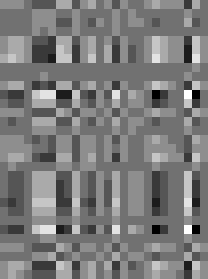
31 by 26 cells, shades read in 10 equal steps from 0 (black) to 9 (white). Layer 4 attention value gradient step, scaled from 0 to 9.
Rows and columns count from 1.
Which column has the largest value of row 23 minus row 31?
24
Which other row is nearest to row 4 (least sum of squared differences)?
25
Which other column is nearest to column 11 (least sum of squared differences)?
1
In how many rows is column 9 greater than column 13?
13
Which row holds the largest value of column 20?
7
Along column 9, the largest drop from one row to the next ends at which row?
11
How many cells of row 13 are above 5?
3
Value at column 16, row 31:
5
